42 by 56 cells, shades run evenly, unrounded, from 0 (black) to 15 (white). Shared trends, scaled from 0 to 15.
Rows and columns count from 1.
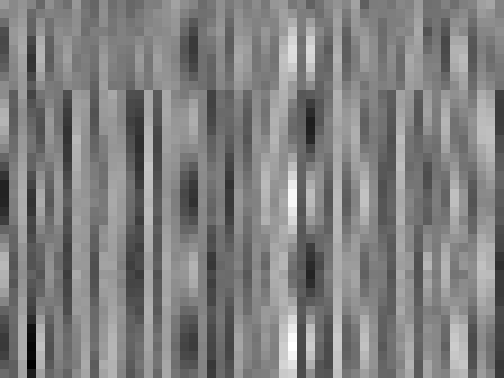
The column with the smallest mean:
4
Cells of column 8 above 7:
9
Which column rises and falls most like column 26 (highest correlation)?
43
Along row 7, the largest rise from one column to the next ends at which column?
5
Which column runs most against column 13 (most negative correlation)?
34
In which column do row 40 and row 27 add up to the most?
33
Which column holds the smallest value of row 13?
35
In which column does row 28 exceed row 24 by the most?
1
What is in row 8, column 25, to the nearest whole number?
8
